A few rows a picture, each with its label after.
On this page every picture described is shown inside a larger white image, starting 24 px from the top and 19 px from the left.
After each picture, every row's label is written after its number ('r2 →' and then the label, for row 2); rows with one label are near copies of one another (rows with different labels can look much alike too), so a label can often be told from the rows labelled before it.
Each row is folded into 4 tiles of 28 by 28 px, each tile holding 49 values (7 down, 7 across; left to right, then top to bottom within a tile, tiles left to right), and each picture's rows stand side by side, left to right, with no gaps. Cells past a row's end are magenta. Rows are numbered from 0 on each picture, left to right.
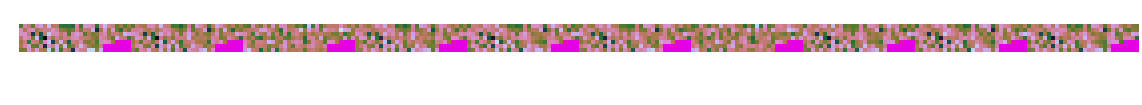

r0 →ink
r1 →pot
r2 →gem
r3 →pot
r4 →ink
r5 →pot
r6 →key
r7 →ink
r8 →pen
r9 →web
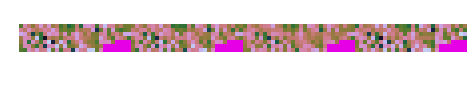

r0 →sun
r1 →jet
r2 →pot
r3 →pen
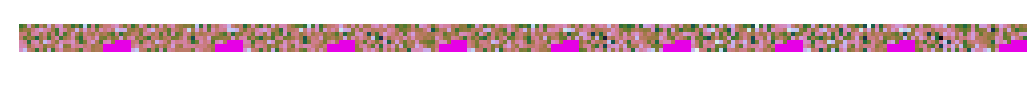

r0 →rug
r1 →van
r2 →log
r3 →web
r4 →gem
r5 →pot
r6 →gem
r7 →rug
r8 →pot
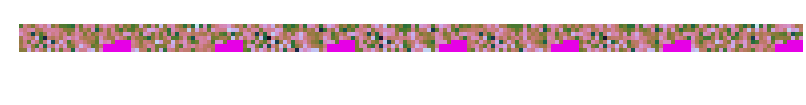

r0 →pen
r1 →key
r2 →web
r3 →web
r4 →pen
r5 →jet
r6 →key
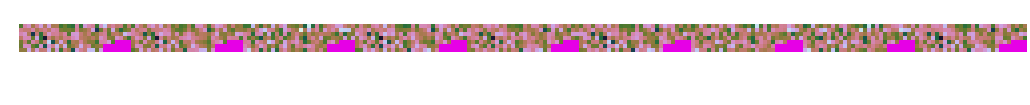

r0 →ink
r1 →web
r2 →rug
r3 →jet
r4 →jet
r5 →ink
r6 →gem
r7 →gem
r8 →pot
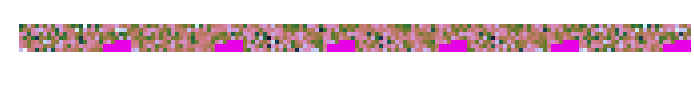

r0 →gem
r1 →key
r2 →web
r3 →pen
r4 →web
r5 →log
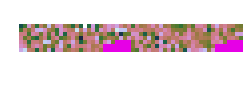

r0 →key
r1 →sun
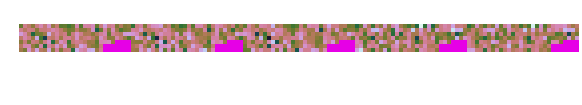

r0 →pen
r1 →pot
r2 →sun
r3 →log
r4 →key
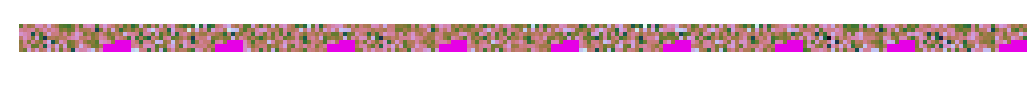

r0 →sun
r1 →log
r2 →key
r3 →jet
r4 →rug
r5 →key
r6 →gem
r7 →web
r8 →ink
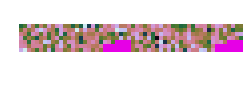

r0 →log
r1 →pot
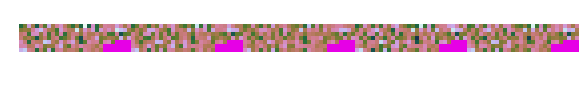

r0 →key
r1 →key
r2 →rug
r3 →gem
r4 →log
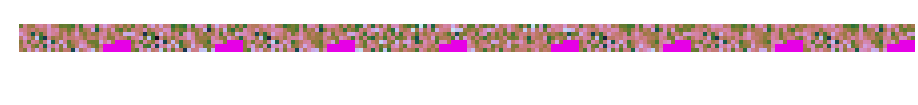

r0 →pen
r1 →ink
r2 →pen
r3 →gem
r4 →key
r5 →pen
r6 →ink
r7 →pen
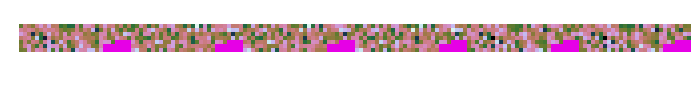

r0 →pen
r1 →key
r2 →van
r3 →gem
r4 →web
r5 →pot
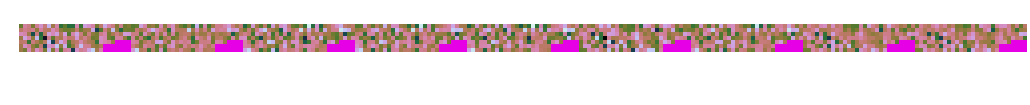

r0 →pot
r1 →gem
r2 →van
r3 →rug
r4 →log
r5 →web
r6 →log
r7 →ink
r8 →ink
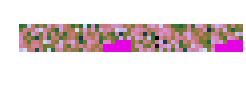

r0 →gem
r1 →pot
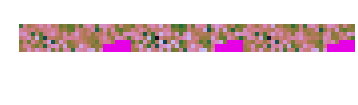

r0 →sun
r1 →jet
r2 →pot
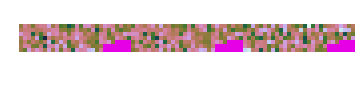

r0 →pot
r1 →ink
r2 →gem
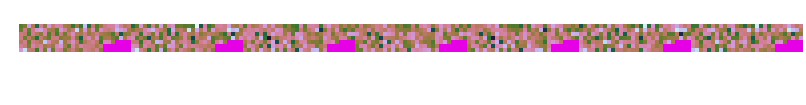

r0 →log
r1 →log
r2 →ink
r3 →jet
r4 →pen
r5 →van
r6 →gem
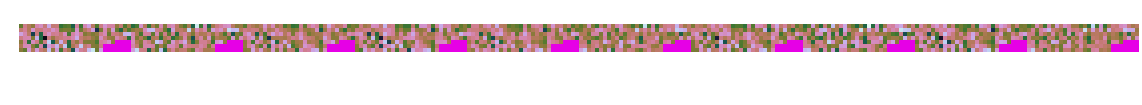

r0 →ink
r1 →gem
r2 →jet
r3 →sun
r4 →ink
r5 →key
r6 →jet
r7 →key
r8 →web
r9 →log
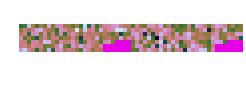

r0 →van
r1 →web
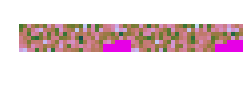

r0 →van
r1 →key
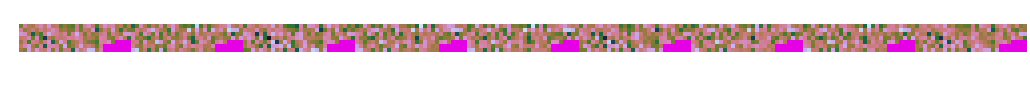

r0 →ink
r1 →gem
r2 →ink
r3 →van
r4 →rug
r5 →ink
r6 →van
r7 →gem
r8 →pen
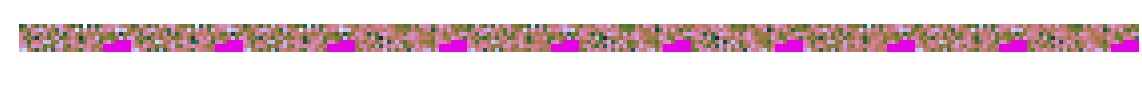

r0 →log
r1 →van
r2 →log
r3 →ink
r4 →rug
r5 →jet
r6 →jet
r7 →rug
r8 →gem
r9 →jet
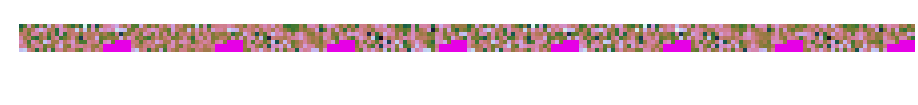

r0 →key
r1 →gem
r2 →jet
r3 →pen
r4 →key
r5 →log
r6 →sun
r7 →ink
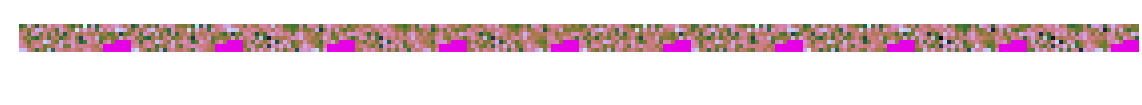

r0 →key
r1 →van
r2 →jet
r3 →pot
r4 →web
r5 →log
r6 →key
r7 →gem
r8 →sun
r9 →sun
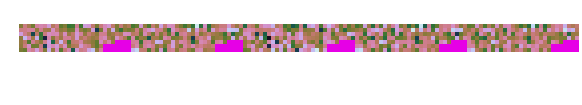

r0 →pot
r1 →log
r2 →pot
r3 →log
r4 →log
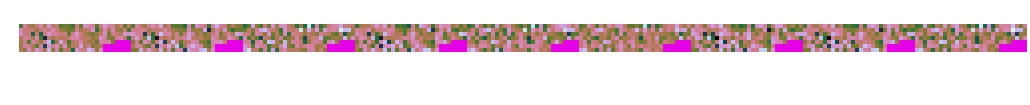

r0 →ink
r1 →pen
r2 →log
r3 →pen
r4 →van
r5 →log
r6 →pot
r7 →pen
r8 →log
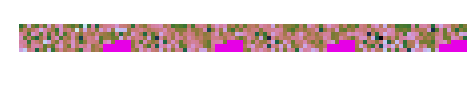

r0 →rug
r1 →pen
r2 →web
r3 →ink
